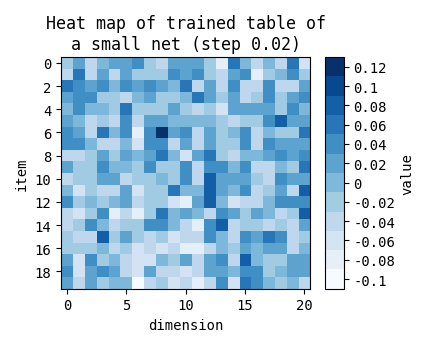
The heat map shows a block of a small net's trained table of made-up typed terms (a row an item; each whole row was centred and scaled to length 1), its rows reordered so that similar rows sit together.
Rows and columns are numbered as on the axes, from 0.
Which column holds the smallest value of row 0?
13
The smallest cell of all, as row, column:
19, 6
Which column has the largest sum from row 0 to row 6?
1
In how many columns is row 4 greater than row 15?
10
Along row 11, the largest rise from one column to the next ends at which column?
20
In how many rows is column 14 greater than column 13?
6
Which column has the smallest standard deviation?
4
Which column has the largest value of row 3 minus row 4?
11
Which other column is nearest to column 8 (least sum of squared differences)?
7
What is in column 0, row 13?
-0.04
